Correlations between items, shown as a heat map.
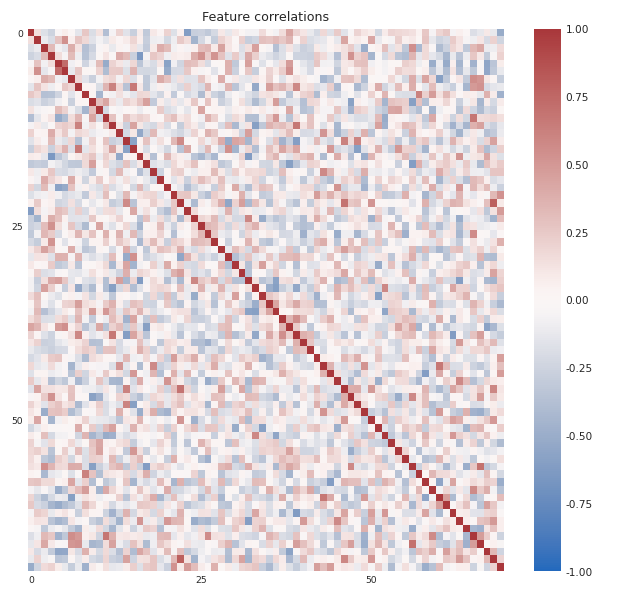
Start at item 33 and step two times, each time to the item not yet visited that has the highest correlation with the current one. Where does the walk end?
62
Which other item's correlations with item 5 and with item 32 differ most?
1
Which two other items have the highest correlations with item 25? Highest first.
3, 10
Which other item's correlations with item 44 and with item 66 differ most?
6
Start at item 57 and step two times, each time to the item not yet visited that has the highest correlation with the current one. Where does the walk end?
59
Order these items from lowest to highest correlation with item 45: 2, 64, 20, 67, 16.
2, 67, 64, 16, 20
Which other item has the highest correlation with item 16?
63
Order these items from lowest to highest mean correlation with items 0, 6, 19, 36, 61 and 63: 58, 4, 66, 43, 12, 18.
4, 43, 18, 12, 66, 58
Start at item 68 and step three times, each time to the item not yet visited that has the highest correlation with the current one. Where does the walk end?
14
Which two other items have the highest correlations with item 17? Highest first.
9, 57
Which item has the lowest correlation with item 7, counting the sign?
33
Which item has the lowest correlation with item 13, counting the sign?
16
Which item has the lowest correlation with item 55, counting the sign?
26
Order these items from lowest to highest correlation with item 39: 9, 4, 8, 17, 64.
17, 64, 9, 4, 8
